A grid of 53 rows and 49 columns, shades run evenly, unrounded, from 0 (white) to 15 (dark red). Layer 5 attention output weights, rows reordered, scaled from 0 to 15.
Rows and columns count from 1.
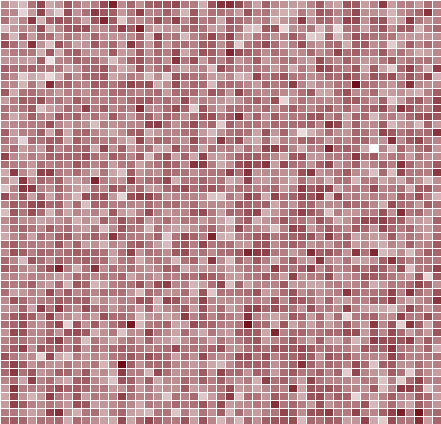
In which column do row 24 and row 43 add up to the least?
10
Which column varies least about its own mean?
41
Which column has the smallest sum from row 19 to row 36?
26
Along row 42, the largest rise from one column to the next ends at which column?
31
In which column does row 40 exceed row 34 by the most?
21
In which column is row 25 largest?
36
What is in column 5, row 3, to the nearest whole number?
5
